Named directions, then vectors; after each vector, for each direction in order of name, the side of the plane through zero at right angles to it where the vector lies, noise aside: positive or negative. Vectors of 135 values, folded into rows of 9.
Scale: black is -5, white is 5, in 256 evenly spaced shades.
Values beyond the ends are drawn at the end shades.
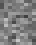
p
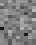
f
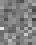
negative, negative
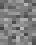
positive, positive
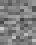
negative, negative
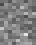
negative, positive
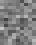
negative, negative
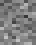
negative, positive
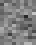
negative, positive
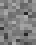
positive, negative
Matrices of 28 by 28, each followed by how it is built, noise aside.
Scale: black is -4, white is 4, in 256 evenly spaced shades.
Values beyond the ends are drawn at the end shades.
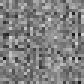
blocks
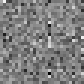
uneven columns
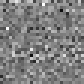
uneven rows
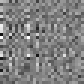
low rank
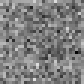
blocks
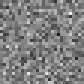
repeating columns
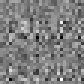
low rank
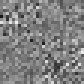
block diagonal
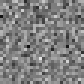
repeating columns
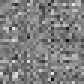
low rank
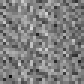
repeating rows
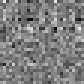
low rank
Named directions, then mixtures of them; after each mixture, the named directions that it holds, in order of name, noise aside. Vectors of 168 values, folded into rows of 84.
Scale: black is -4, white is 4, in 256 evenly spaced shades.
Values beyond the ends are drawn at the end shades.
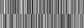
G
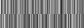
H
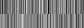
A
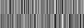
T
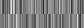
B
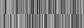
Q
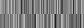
B, Q, T.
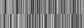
Q.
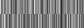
H.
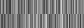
H, Q, T.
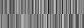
A, B, T.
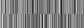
G, H, Q.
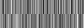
B, G.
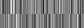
B.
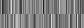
A, B.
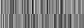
G, H, T.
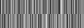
H.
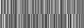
H.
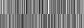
A.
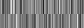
B.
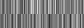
B, Q, T.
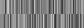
Q, T.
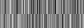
Q, T.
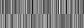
A, B, G.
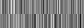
B, Q, T.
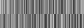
A, Q, T.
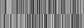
Q.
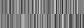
A, T.
